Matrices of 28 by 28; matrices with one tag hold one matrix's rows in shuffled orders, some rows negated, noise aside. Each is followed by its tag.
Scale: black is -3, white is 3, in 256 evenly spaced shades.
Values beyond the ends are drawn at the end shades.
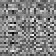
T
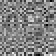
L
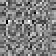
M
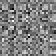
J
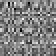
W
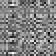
T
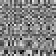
W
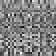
W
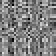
J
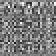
W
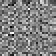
J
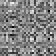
T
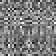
W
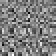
J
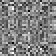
J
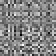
W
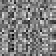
J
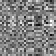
L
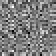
J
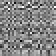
W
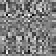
M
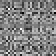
W
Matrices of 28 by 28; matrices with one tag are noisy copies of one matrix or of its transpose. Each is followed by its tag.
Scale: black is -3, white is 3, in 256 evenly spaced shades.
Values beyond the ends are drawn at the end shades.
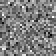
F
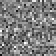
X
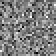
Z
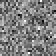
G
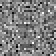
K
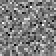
X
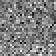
Z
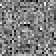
K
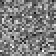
Z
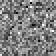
X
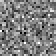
X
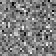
X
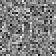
K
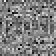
K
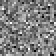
F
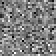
Z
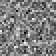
X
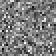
X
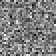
Z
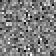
F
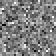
F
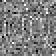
K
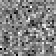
X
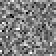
X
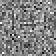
K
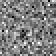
X
